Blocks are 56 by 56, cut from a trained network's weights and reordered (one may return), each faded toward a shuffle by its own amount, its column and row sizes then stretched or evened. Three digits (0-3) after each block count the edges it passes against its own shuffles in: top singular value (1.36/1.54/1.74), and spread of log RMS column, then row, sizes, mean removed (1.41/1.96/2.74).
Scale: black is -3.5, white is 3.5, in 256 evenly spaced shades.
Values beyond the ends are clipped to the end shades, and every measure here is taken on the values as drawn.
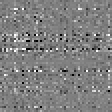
2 2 3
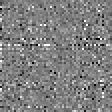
2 1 2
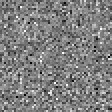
2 0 0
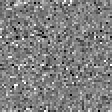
1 0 1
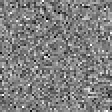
1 0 0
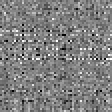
2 0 3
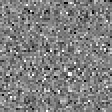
3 0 1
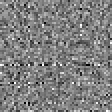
3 0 2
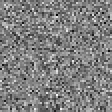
2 0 0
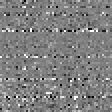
1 1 3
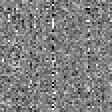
2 2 0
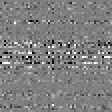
3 1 3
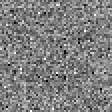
0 0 0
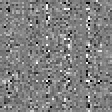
1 3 1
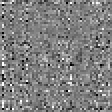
2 2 2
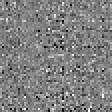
0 2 2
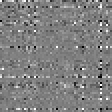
3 2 3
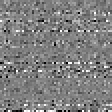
2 1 3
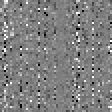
1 3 0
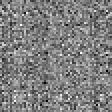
3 1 1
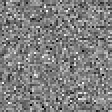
3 0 0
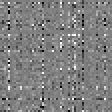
2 3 2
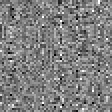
2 2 0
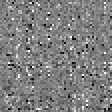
1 2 1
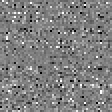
0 1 2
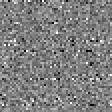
0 0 2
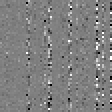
2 3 0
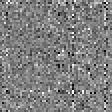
2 2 1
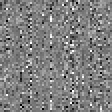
0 3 0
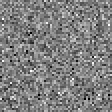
1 0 0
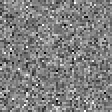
1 1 1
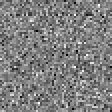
2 0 0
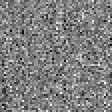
0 1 0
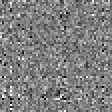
1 2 1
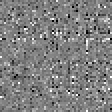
2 2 1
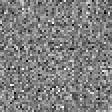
1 1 1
